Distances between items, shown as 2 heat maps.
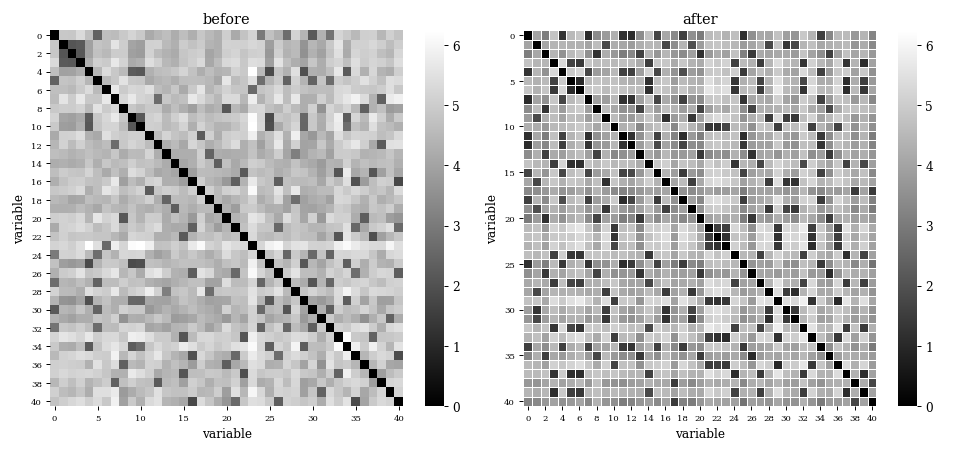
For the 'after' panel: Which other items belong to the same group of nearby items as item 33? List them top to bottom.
10, 21, 22, 23, 29, 36
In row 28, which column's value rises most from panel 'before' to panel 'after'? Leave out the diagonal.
18
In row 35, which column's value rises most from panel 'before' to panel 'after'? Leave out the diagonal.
16
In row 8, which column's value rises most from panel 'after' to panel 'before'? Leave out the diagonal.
2
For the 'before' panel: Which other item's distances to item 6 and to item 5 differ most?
23
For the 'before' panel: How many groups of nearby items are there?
12
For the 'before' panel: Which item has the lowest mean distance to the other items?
29
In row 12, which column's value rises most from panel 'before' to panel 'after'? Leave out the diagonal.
38
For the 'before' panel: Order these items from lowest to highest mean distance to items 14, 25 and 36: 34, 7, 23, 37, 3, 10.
10, 34, 3, 37, 7, 23
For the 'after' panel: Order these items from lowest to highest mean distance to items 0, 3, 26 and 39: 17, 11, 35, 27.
27, 35, 11, 17
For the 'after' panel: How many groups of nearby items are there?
6
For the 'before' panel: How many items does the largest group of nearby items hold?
6
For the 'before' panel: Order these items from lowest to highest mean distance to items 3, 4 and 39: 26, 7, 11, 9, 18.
9, 18, 11, 26, 7
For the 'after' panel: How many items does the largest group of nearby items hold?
9
